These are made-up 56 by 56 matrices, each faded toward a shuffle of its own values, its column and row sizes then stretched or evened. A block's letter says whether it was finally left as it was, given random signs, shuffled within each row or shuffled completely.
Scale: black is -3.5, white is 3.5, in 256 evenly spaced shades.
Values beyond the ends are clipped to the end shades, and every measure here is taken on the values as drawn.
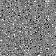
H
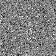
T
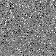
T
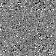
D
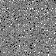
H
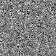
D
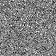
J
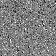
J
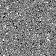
J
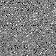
T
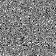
T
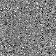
D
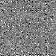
H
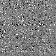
D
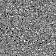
T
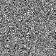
D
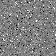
J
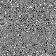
T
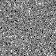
D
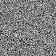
J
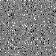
H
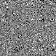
D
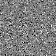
D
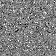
T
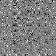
H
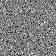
J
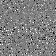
T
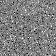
J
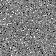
J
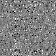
H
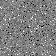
J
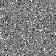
J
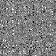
H
